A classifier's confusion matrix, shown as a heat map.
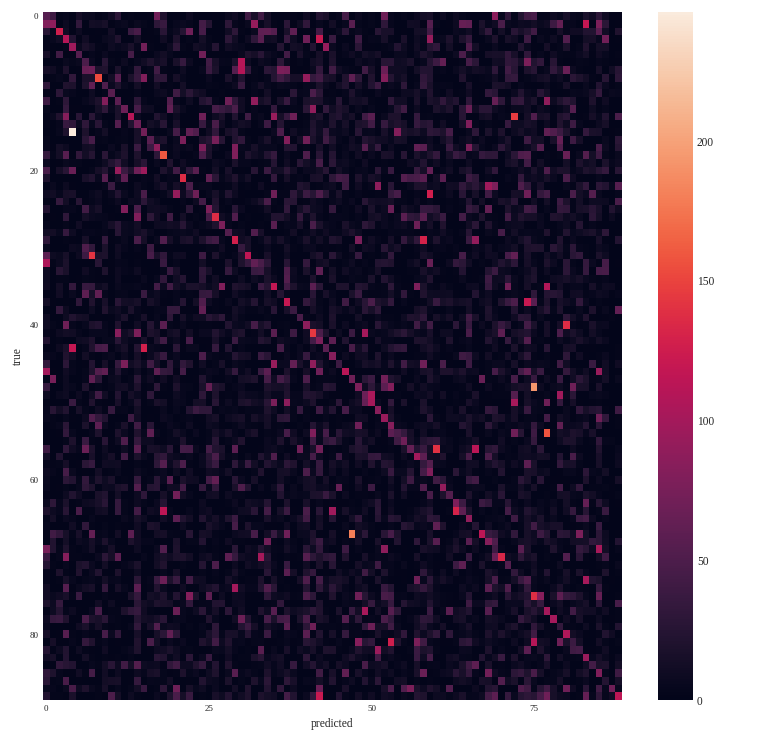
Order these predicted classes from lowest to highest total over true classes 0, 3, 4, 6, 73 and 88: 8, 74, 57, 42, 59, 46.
8, 46, 57, 59, 74, 42
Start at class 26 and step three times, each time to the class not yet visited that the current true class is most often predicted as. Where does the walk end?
20
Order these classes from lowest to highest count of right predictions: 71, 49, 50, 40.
71, 49, 40, 50
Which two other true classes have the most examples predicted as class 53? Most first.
81, 48
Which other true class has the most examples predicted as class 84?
23
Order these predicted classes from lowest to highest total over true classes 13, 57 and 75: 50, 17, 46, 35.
46, 17, 50, 35
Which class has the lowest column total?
87
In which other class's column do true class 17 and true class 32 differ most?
0
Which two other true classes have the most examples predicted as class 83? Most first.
1, 73
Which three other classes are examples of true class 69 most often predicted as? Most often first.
85, 52, 0
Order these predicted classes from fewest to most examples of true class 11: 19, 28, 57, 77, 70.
57, 70, 19, 28, 77
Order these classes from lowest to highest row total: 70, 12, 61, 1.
61, 12, 70, 1
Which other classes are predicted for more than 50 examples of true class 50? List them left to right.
35, 37, 49, 72, 77
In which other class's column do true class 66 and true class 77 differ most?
49
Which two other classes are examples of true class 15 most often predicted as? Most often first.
4, 54
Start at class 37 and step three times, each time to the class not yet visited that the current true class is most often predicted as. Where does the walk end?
58
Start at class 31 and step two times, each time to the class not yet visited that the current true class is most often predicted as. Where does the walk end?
30
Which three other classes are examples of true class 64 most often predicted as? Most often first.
63, 18, 44
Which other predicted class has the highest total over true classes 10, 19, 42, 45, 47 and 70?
41
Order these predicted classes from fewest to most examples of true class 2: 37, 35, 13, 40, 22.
40, 37, 13, 35, 22
